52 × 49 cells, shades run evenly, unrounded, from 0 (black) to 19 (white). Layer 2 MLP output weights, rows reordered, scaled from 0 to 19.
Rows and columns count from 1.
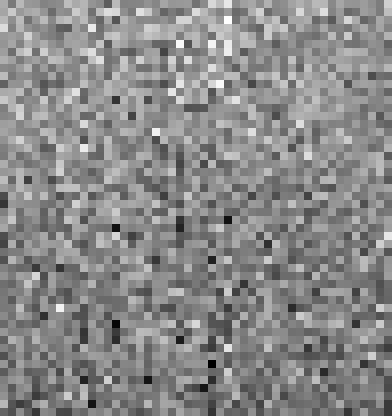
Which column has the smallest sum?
27
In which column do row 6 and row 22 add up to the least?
49
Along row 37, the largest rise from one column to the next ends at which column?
29
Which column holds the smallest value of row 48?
19
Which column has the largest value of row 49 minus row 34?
35
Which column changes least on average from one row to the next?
36
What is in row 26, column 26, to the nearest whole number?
9
